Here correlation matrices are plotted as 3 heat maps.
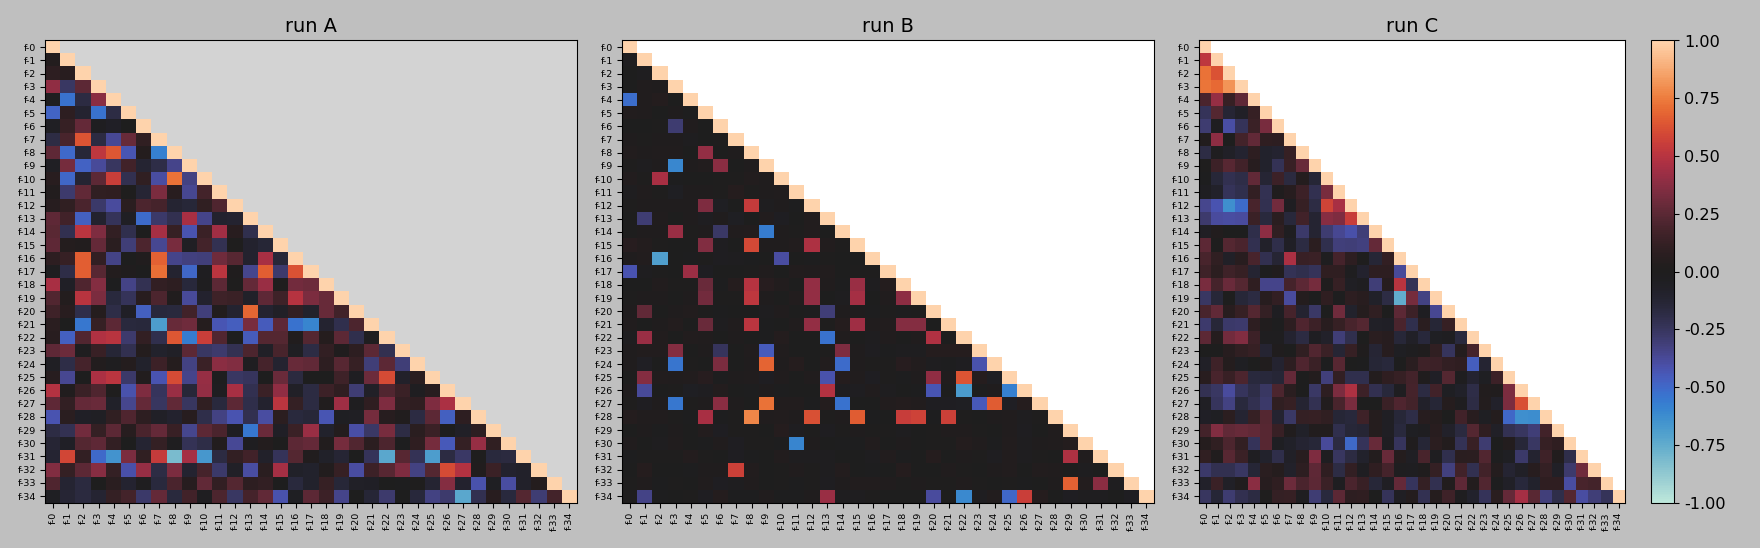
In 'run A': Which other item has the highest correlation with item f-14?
f-17
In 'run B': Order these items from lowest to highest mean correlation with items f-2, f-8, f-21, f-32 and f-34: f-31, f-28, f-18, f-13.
f-31, f-13, f-18, f-28
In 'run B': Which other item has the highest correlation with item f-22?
f-25
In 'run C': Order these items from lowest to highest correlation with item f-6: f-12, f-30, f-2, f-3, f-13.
f-2, f-3, f-30, f-13, f-12
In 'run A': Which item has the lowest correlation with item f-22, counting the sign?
f-31
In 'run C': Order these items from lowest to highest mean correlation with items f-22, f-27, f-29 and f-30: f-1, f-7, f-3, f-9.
f-9, f-7, f-1, f-3
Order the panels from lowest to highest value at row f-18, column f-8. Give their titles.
run A, run C, run B
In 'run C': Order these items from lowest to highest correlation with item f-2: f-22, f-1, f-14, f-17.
f-14, f-17, f-22, f-1
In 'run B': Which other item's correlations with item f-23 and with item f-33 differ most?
f-29
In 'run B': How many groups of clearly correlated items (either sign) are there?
8
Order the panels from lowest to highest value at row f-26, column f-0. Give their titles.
run C, run B, run A
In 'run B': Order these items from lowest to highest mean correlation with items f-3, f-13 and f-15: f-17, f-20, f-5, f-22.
f-22, f-20, f-17, f-5
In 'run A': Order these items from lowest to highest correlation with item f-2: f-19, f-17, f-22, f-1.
f-1, f-22, f-19, f-17
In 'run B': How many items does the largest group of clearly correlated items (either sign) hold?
8
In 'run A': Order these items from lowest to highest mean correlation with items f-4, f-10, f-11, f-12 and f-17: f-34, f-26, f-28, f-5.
f-28, f-5, f-34, f-26
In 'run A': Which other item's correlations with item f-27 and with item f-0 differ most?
f-34
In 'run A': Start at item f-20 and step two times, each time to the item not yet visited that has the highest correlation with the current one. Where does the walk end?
f-9
